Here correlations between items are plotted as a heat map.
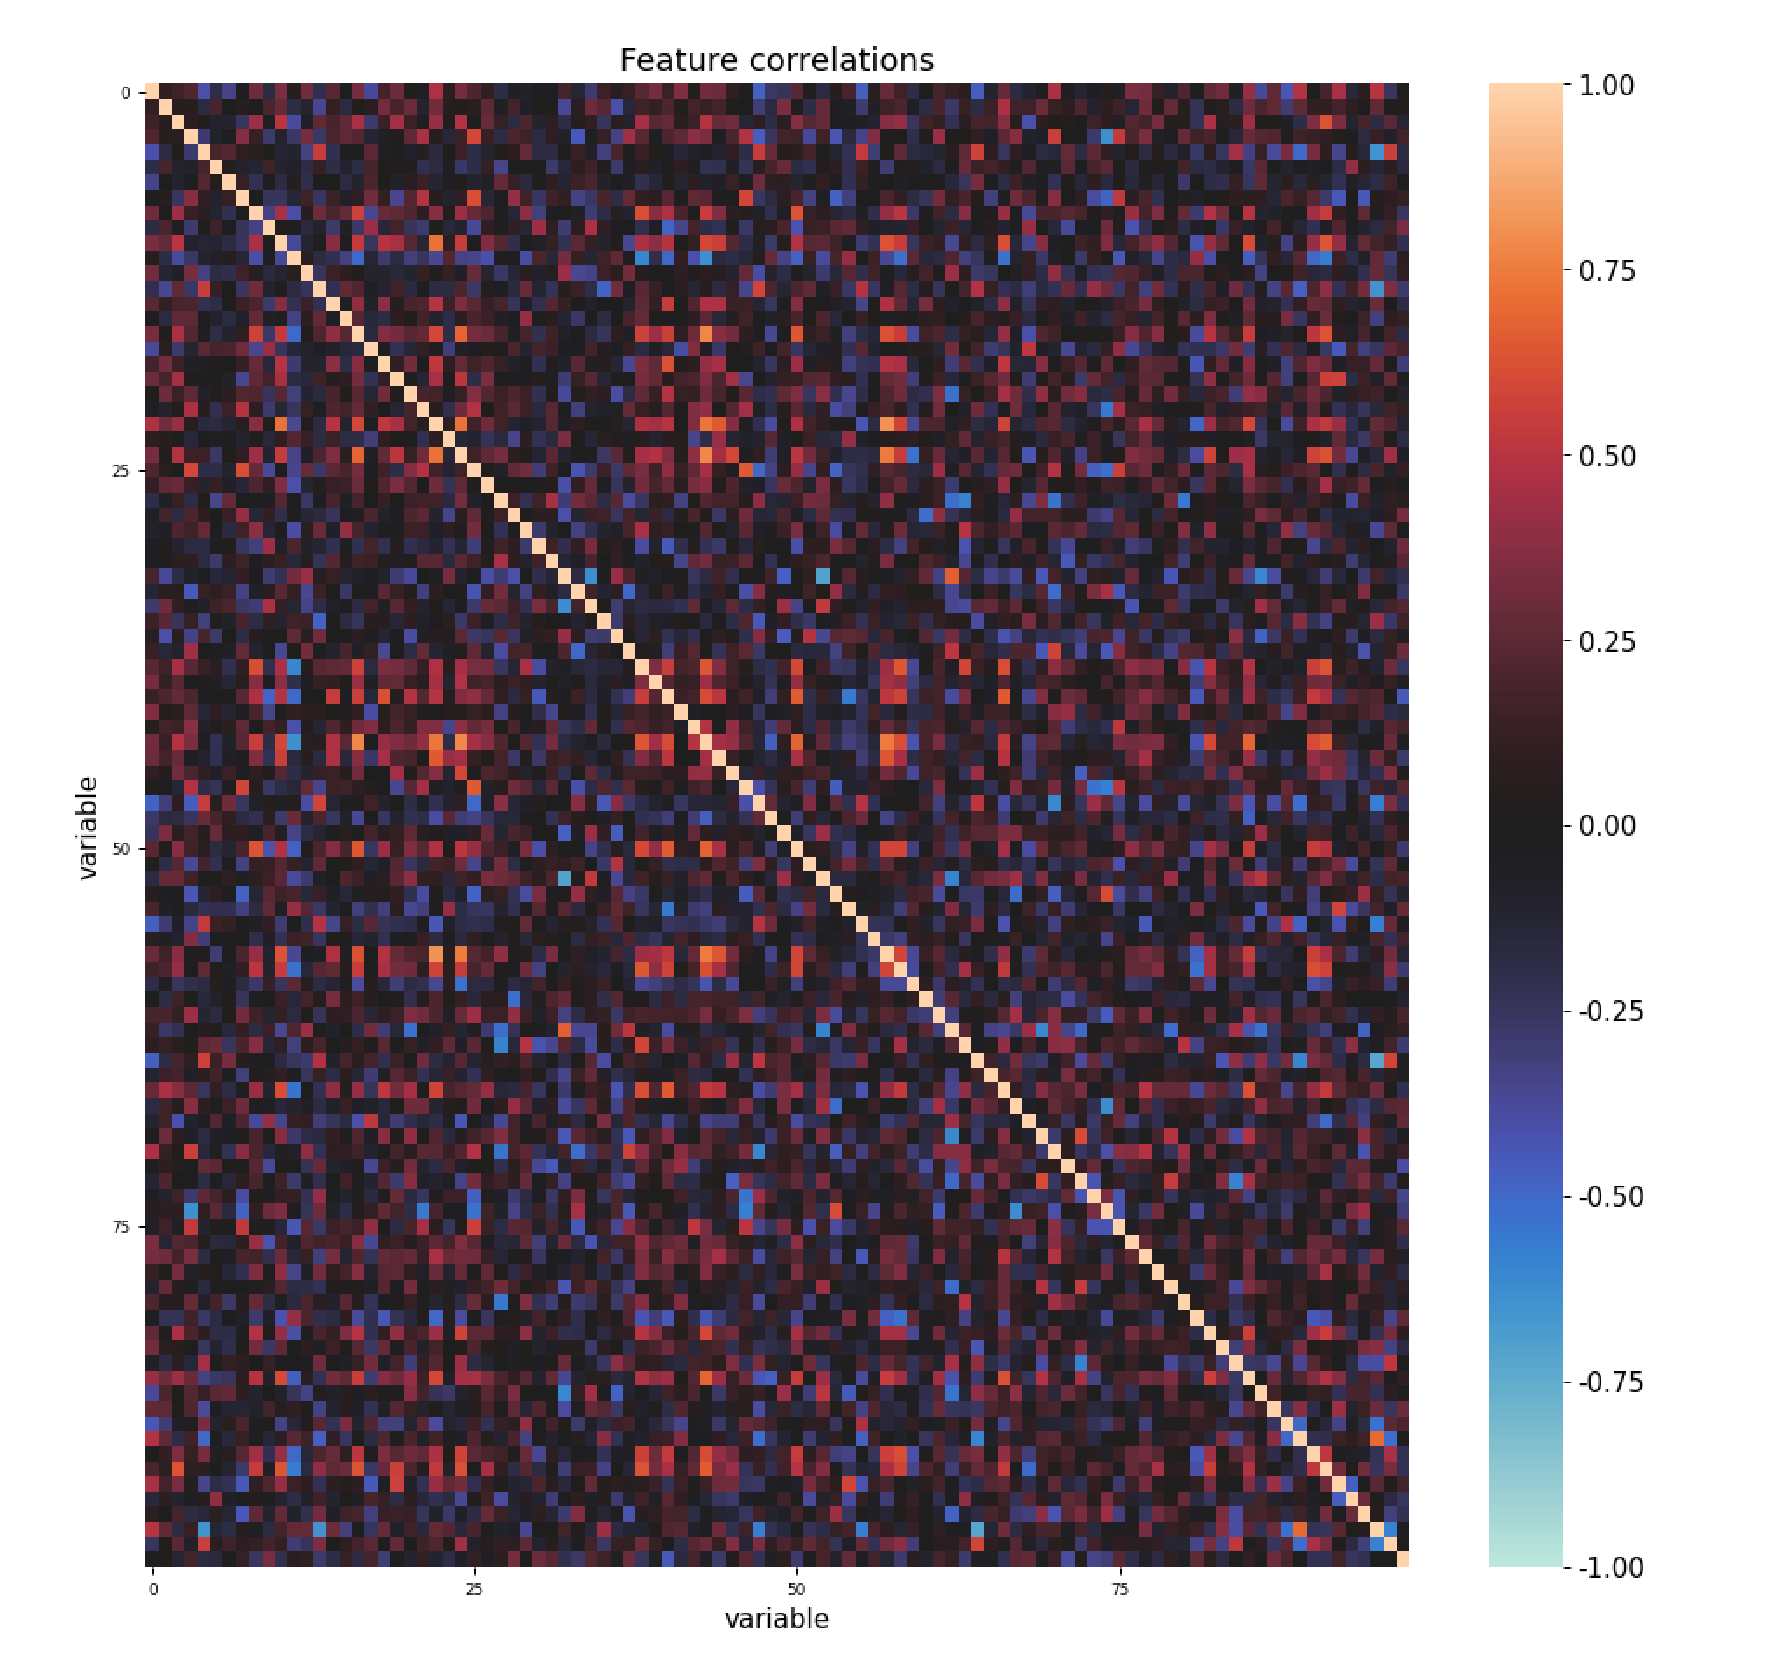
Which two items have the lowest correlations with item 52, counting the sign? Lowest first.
32, 62
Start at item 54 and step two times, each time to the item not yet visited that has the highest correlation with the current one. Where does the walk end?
19
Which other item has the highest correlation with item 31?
27
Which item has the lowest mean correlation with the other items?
11
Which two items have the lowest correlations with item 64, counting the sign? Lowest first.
95, 89
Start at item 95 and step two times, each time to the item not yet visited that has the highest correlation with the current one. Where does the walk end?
0
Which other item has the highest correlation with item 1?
66
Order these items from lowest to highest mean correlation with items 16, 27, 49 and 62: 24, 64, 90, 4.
4, 64, 90, 24
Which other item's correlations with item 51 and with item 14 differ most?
40
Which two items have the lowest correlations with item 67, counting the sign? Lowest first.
74, 53
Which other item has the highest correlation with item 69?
72
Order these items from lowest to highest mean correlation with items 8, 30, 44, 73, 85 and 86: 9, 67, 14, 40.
9, 67, 14, 40
